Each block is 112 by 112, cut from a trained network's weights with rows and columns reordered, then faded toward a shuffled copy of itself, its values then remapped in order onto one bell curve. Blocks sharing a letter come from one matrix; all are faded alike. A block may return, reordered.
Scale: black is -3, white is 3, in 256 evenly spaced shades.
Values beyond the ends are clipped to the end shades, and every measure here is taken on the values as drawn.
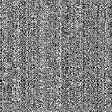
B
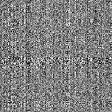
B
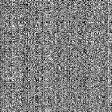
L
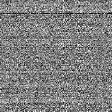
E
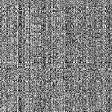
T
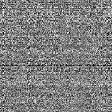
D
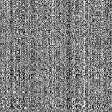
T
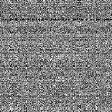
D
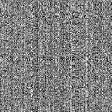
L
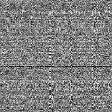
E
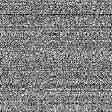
D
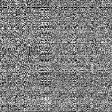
D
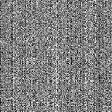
B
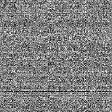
E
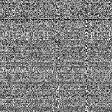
D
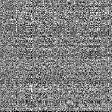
D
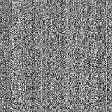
L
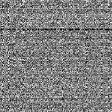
D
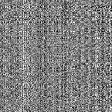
T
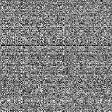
D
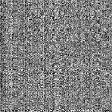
L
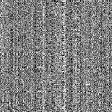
B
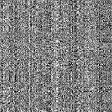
B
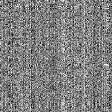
B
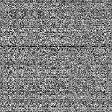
D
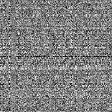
D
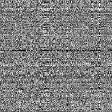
D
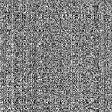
L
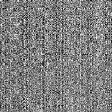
B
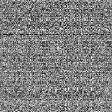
D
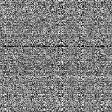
D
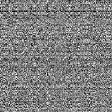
D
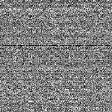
E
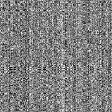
B
